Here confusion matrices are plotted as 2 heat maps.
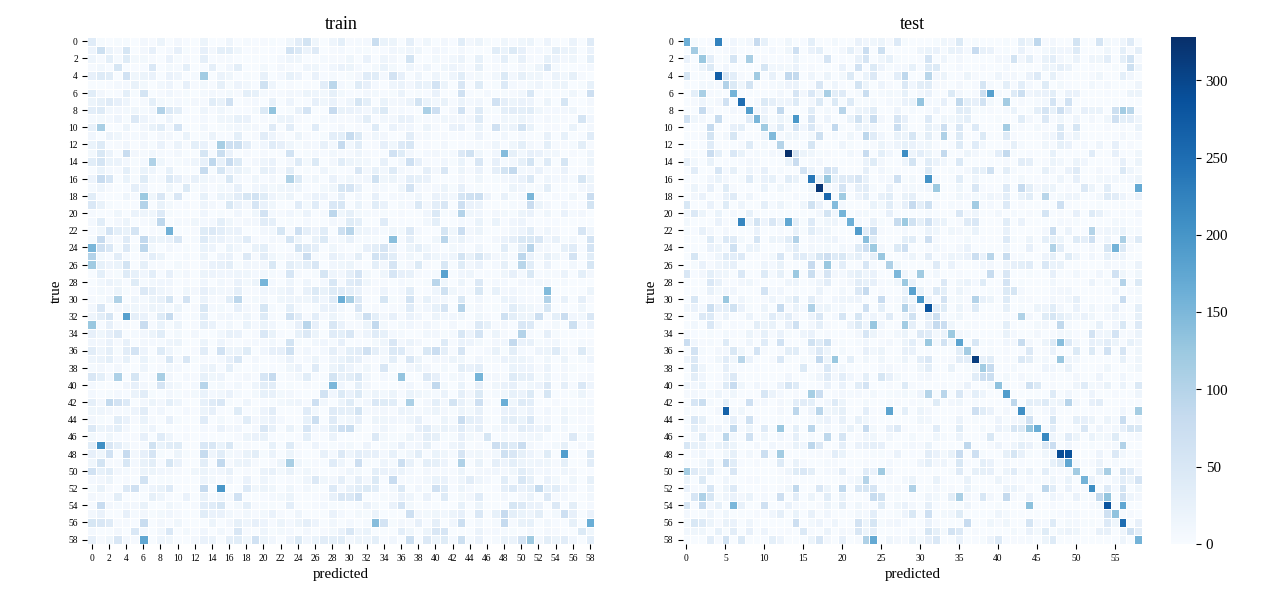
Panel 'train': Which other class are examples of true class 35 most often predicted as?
49
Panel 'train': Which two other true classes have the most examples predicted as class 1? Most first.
47, 10
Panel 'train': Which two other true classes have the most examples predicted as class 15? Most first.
52, 12
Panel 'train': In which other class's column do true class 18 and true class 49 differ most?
51
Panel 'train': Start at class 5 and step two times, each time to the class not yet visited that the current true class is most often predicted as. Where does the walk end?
20
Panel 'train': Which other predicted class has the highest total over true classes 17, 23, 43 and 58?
6
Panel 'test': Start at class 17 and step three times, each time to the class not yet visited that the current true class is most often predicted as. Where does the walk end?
55
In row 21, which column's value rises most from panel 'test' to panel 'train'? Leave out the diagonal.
8
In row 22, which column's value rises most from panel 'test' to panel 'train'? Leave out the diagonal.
9
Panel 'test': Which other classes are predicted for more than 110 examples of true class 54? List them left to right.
6, 44, 56
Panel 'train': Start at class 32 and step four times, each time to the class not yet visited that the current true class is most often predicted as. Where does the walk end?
55
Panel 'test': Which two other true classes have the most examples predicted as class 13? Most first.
21, 4
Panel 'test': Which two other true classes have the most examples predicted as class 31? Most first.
16, 35
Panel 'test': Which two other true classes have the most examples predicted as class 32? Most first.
17, 33
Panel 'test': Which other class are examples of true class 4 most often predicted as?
9
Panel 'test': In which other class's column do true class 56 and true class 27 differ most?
30
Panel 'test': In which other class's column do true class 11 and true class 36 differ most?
33
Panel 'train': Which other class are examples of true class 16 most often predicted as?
23
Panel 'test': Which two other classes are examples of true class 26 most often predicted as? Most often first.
18, 16
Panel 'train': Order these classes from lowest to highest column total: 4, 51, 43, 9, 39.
39, 9, 4, 51, 43
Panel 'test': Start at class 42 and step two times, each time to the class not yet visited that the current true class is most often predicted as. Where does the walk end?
5
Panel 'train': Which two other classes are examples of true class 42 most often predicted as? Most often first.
48, 37
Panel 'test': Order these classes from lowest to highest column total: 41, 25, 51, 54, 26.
51, 26, 25, 54, 41
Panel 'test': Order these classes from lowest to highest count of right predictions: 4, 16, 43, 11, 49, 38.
38, 11, 49, 43, 16, 4
